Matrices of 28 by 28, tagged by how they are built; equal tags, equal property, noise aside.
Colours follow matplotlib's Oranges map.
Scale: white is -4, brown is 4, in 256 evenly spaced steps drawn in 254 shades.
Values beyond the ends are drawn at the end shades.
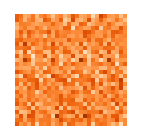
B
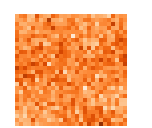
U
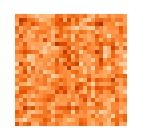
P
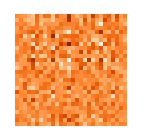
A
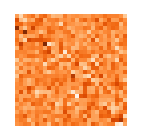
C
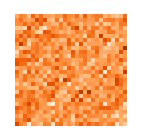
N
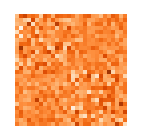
C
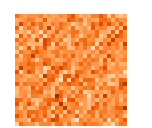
N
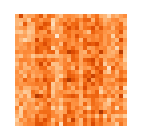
P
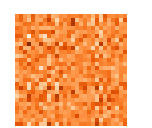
A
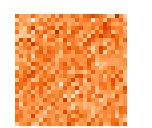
N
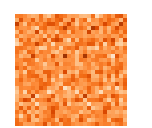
B
